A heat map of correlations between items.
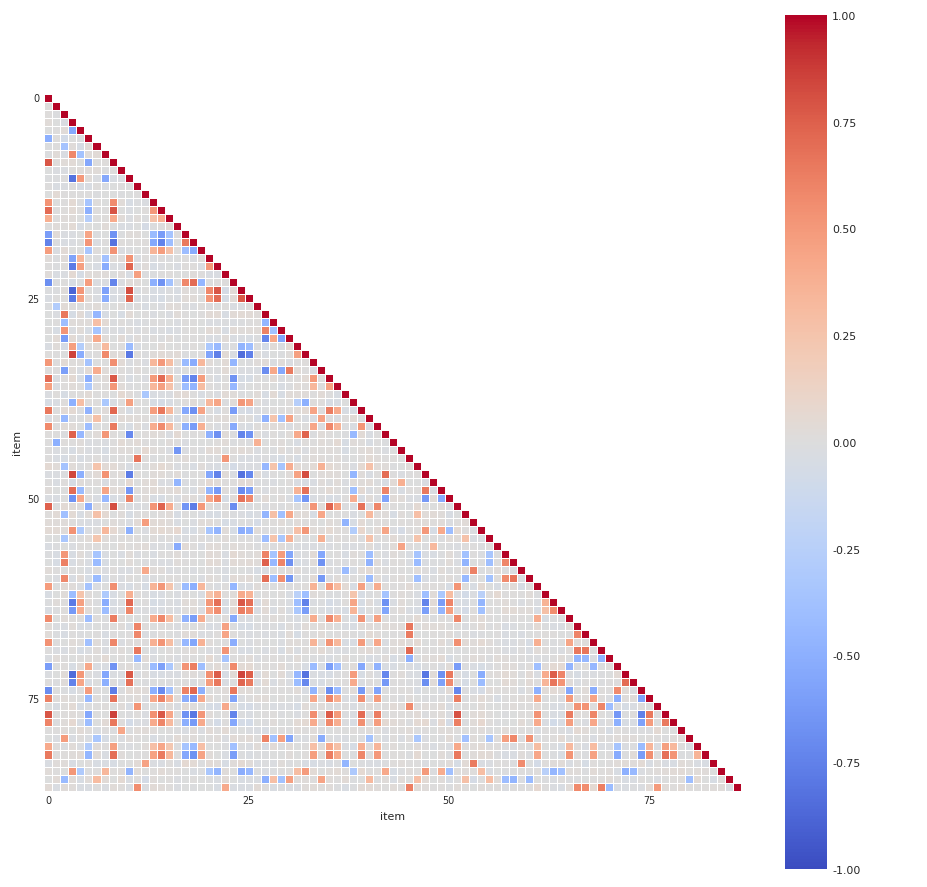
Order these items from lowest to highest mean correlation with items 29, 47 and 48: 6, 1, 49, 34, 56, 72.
72, 34, 6, 1, 56, 49
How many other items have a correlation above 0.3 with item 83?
3
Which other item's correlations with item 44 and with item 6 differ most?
16
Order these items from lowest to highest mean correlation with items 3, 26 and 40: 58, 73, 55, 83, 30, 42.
73, 58, 83, 55, 30, 42
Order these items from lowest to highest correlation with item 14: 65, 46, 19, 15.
46, 15, 19, 65
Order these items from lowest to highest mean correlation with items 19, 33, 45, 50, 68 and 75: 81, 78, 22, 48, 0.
48, 22, 81, 78, 0
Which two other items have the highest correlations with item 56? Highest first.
44, 48
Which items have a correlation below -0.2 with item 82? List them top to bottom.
5, 17, 18, 23, 71, 74
